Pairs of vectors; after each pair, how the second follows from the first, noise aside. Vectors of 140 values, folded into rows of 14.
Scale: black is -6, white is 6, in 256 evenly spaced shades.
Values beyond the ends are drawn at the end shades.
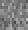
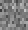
reversed, negated.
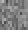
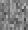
reversed, negated.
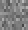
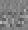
reversed, partly zeroed.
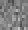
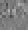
reversed, partly zeroed.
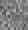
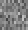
reversed, negated.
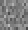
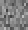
negated.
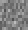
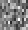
reversed, scaled up.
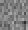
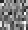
negated, scaled up.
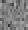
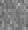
reversed, negated, shrunk.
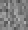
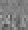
wrapped around, negated, partly zeroed.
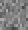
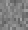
reversed, shrunk.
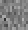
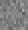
reversed, negated, shrunk.
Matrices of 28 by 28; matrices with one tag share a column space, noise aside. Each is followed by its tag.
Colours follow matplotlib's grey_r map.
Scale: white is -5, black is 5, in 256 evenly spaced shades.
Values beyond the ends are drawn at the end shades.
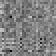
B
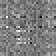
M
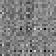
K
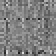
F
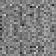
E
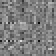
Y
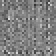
F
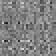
Y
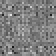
E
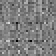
Y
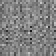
M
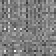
K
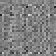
E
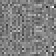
E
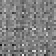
K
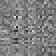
M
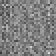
E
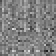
K
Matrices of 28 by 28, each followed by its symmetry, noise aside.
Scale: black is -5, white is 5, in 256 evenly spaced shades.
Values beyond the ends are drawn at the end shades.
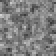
no symmetry.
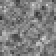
symmetric.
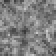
symmetric across the other diagonal.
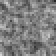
antisymmetric.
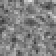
no symmetry.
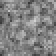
symmetric across the other diagonal.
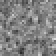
no symmetry.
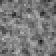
symmetric across the other diagonal.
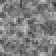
mirrored top to bottom.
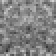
mirrored left to right.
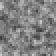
no symmetry.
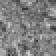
antisymmetric.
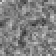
symmetric.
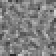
antisymmetric.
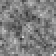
symmetric.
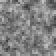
symmetric across the other diagonal.
